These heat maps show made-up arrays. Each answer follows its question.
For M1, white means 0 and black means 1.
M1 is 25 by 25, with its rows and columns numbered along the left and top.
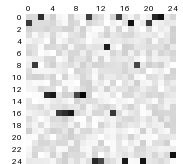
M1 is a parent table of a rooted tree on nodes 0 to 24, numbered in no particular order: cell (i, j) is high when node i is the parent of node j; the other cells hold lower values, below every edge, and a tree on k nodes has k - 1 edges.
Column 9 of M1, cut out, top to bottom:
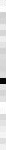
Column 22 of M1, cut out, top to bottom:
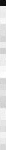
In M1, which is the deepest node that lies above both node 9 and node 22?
13
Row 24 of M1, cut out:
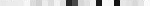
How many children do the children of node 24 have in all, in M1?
4
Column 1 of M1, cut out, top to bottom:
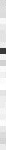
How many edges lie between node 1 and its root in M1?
6
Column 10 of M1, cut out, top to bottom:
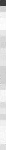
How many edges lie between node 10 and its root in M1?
8
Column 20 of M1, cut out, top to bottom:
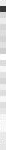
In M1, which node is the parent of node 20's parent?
8
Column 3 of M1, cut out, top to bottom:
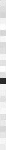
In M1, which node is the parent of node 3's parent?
5
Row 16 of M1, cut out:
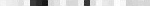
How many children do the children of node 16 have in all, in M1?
1
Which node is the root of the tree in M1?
23
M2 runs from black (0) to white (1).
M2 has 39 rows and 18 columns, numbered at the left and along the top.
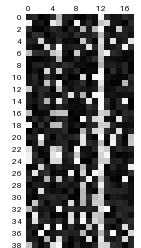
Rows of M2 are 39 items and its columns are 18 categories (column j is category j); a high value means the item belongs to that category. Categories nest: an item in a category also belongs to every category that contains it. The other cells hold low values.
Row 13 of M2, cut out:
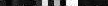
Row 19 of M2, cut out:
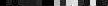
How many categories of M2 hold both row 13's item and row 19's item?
3
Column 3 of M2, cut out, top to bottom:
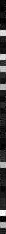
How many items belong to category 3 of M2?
7
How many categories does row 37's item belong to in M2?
5
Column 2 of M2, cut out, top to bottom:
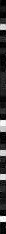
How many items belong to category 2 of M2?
6
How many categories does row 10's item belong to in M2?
3
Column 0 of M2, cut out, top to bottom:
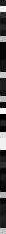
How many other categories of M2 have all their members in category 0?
4
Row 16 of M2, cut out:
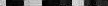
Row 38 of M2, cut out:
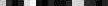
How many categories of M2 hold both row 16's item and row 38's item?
5
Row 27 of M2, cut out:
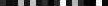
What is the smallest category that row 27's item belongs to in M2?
10
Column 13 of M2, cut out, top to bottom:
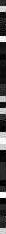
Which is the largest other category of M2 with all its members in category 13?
4
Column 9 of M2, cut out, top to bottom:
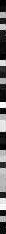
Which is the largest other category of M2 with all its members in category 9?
11
